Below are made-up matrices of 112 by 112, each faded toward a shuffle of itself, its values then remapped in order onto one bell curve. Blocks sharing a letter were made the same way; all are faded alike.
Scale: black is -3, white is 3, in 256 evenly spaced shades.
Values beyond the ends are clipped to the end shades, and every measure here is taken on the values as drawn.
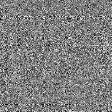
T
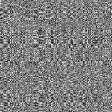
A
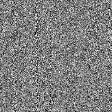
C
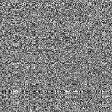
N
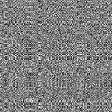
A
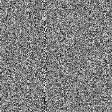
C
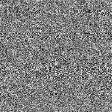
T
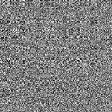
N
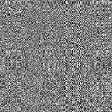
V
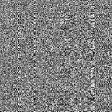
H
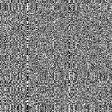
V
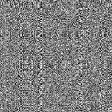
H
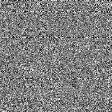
T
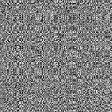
A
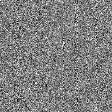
C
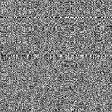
N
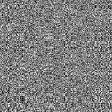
H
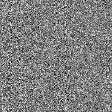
C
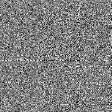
T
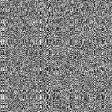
V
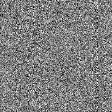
C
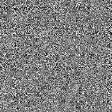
T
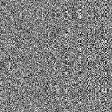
H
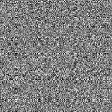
N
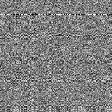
N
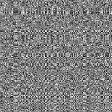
A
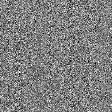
C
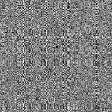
V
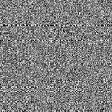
N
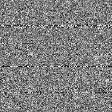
T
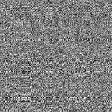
N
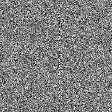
C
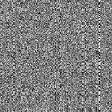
H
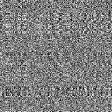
N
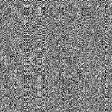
H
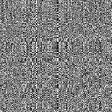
V
